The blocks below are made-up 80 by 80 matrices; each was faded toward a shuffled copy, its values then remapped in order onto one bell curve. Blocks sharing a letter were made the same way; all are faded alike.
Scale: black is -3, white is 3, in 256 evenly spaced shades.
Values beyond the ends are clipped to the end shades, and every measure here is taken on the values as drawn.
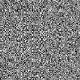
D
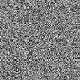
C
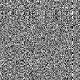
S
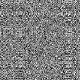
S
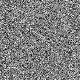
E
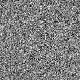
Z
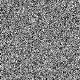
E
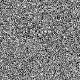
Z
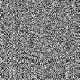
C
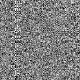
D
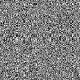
S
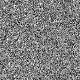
E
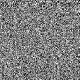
Z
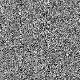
E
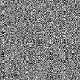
S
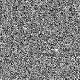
Z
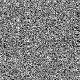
Z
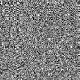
C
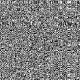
C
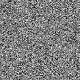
Z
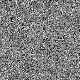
E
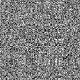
C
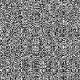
S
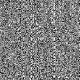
D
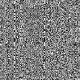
D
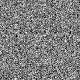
Z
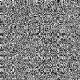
S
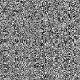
D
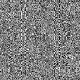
D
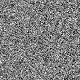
Z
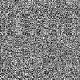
S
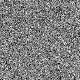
E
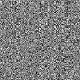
S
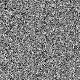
E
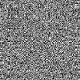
C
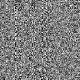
D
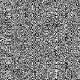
D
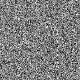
E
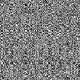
C
